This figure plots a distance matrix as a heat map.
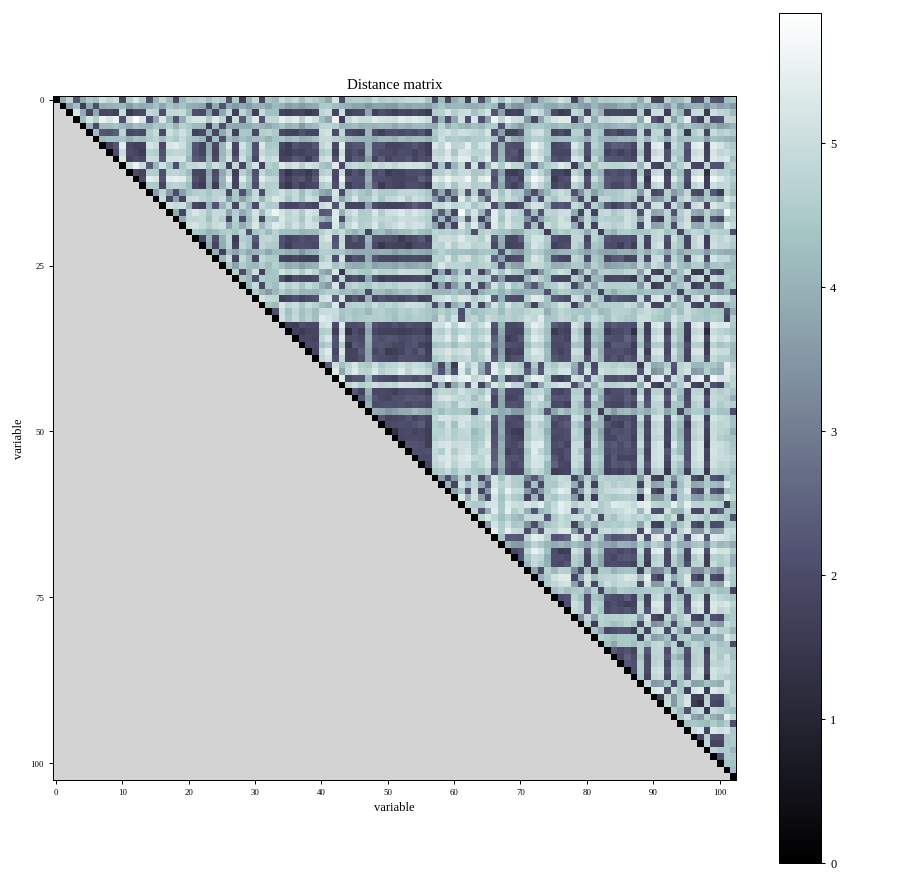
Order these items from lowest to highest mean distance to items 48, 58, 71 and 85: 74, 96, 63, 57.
57, 96, 74, 63
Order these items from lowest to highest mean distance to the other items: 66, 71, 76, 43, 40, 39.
39, 76, 66, 71, 43, 40
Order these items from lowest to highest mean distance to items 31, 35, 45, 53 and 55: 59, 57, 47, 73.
47, 57, 59, 73
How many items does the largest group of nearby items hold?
50
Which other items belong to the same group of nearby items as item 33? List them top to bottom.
32, 61, 101
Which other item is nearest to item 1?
4
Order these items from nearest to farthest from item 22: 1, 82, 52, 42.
52, 42, 1, 82
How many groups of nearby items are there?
6
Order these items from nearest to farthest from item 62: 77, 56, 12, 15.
15, 56, 77, 12
